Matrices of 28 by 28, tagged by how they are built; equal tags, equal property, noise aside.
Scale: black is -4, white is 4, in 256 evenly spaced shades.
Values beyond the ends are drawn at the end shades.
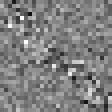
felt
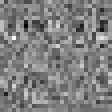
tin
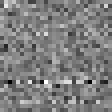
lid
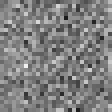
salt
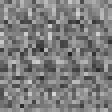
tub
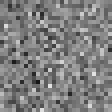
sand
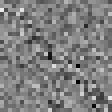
felt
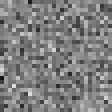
salt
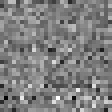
lid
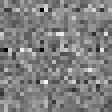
lid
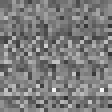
tub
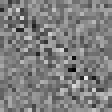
felt
